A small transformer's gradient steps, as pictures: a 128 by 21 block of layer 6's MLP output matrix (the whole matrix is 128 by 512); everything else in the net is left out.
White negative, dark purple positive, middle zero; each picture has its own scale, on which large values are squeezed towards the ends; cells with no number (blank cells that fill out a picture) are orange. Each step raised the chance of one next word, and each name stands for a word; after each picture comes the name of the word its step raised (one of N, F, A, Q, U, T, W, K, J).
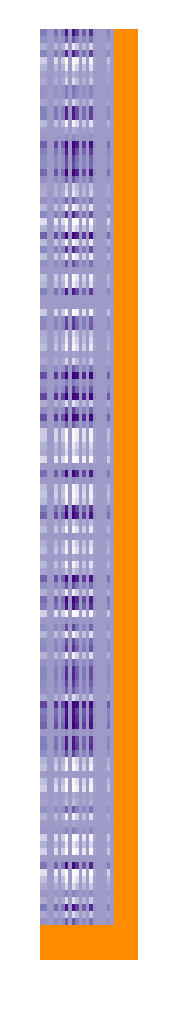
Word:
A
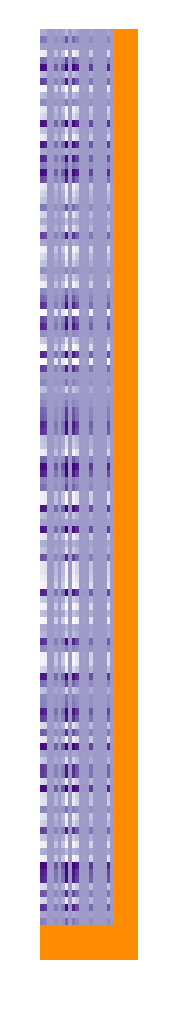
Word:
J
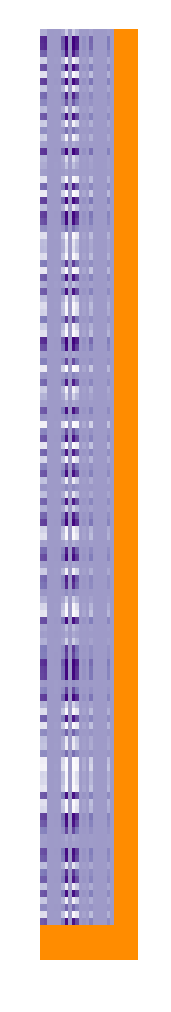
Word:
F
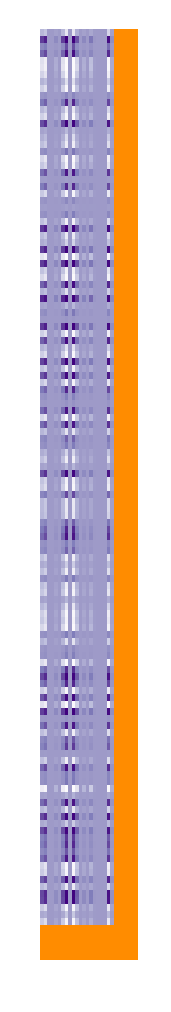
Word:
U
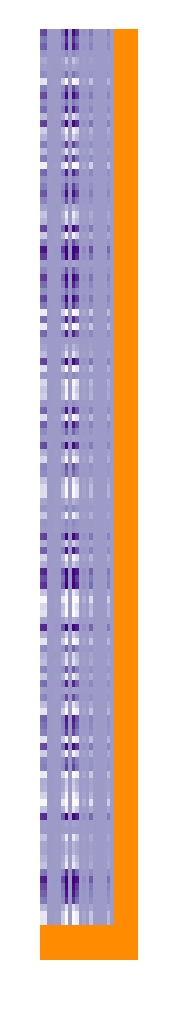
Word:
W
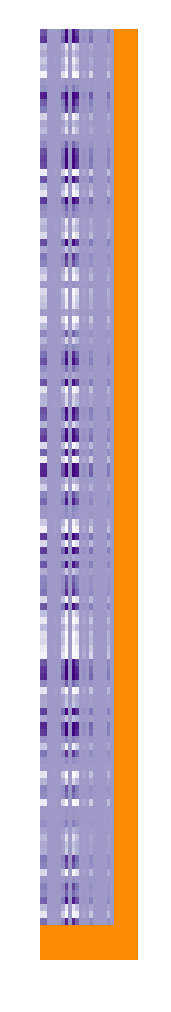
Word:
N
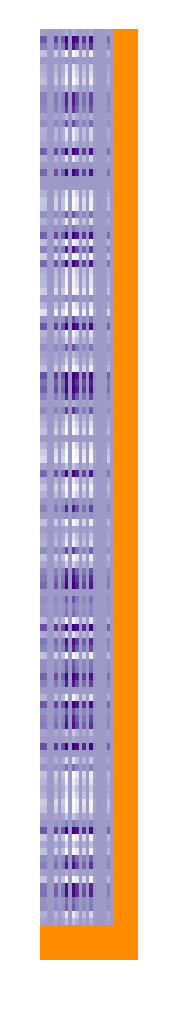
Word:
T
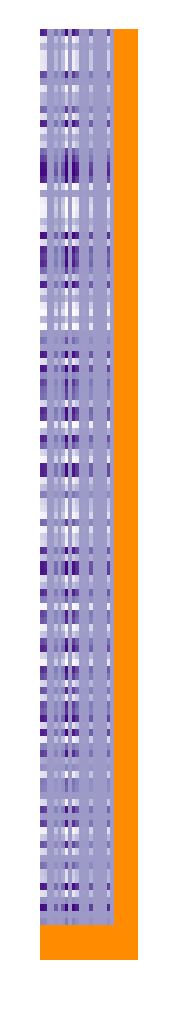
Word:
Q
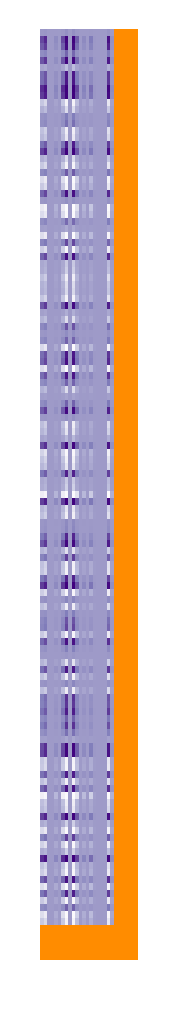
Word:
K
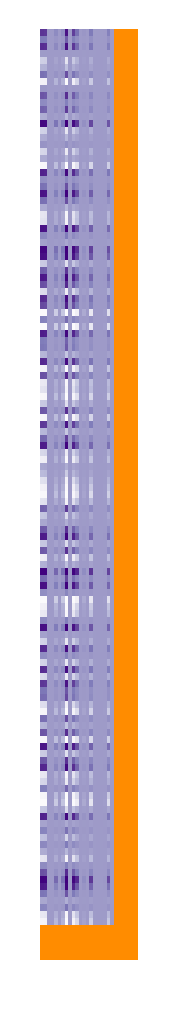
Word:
W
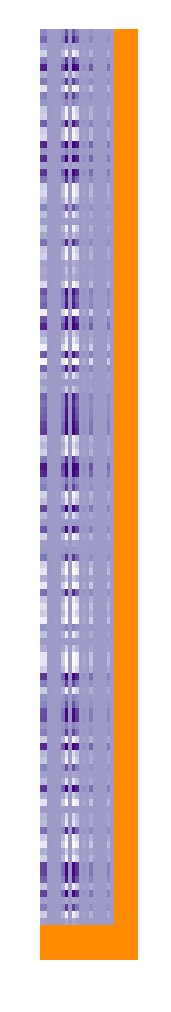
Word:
J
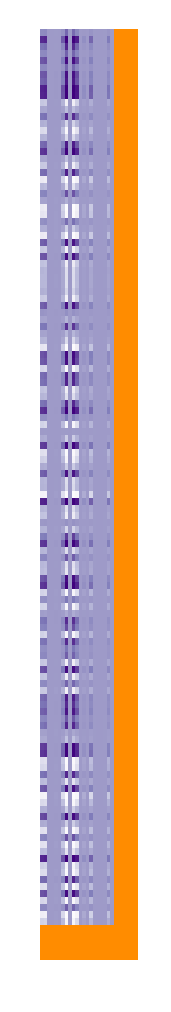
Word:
K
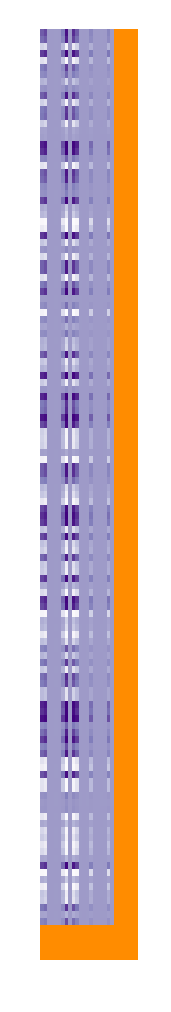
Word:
A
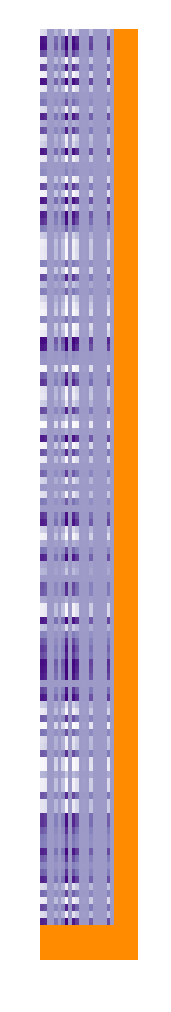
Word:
F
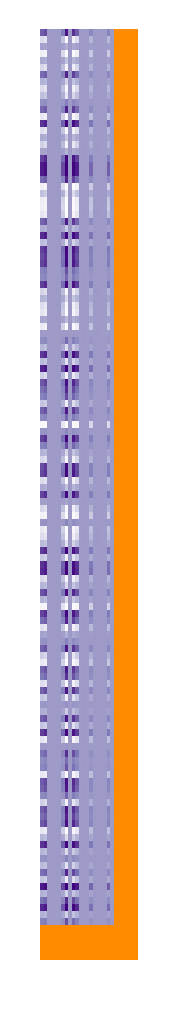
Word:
Q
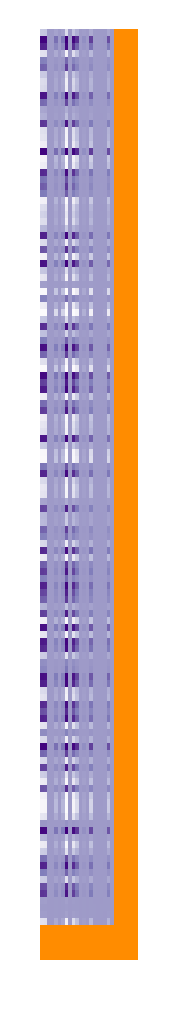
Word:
T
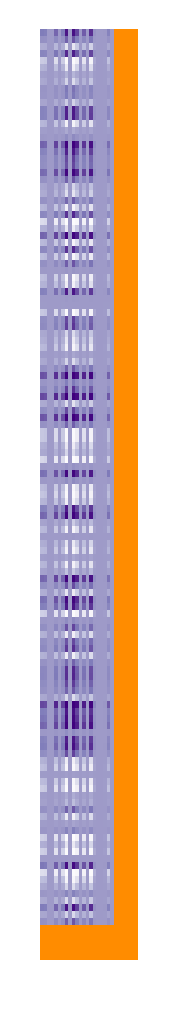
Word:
A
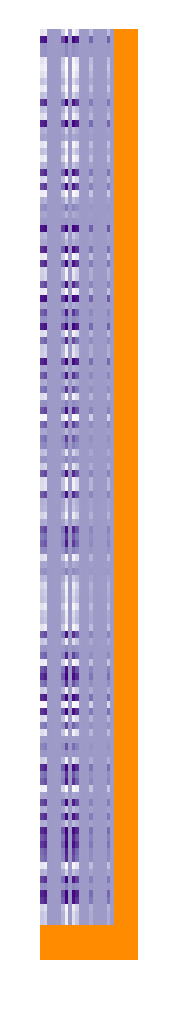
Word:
U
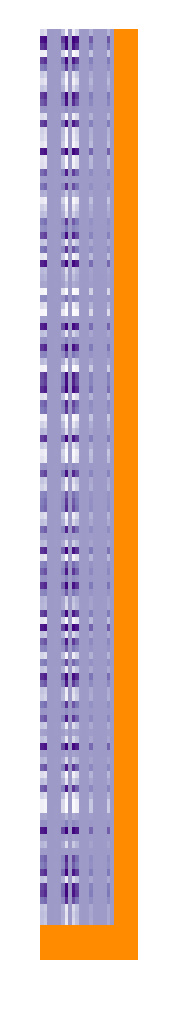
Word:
T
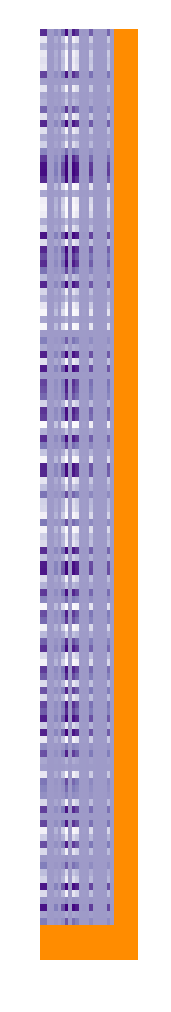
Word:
Q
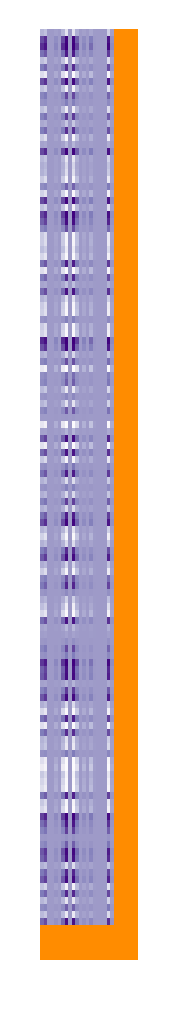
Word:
F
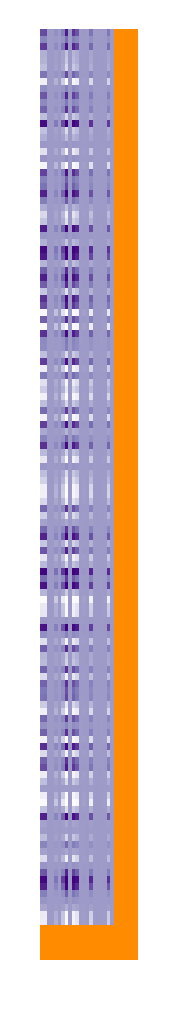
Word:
W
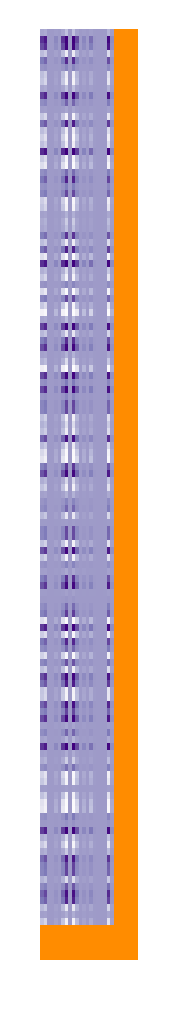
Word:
T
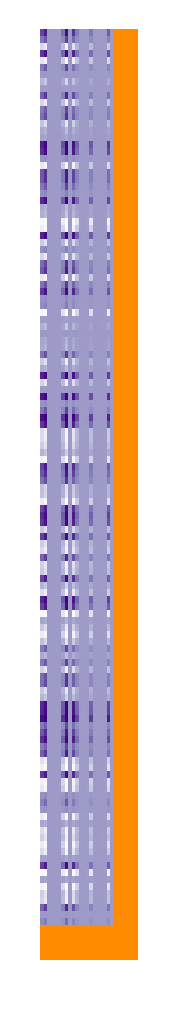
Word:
A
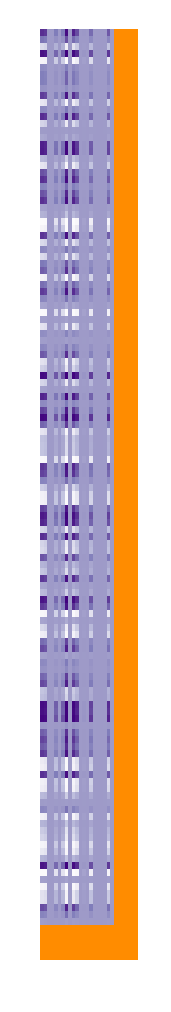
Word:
A
